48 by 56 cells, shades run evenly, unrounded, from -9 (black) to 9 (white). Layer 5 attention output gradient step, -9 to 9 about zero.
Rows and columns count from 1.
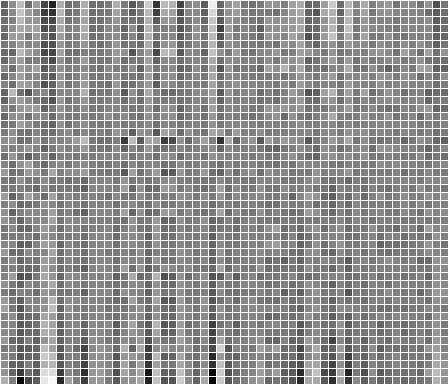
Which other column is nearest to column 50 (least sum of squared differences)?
31
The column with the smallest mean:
27
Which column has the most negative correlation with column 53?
56
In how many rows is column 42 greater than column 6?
22
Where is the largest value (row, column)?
48, 7
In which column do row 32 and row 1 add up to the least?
20
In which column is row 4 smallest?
28
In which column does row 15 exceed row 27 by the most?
42
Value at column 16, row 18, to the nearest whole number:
-5
